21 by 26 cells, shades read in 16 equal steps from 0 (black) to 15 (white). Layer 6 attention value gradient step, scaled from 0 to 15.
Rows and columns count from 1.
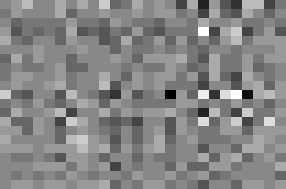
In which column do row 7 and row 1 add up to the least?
19
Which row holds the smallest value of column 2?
4
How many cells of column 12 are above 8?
4
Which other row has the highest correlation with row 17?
21
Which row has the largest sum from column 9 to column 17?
13
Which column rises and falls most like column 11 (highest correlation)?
16
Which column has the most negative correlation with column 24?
11
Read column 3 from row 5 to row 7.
6 8 7
